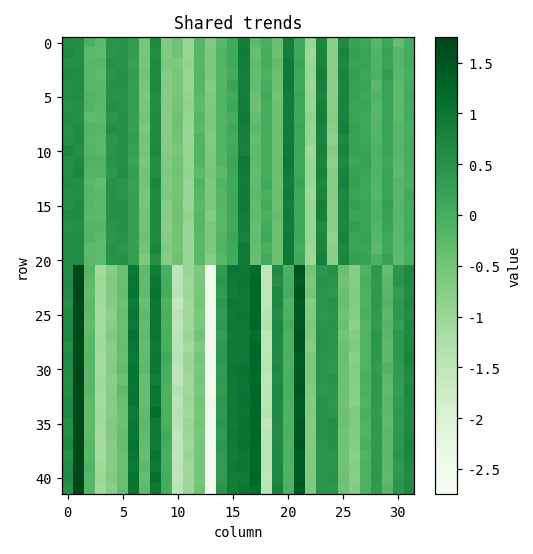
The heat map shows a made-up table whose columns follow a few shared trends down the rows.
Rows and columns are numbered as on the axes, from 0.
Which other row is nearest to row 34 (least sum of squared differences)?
25
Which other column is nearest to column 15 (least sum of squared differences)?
6
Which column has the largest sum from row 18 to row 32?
1
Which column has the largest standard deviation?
13
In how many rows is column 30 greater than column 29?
21
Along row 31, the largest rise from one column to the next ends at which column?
14
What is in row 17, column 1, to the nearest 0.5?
0.5
